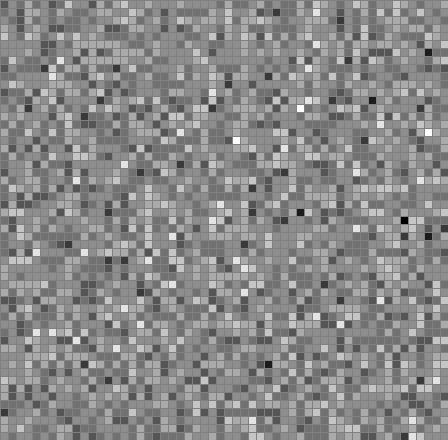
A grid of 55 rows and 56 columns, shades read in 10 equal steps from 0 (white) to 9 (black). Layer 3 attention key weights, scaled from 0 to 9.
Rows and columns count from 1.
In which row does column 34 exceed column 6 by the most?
46
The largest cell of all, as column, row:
51, 28
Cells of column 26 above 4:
16
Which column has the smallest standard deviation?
24
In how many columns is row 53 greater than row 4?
18
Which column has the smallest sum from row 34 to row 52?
55
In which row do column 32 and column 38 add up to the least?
14
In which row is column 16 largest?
33
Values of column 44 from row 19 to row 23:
2 4 5 4 4
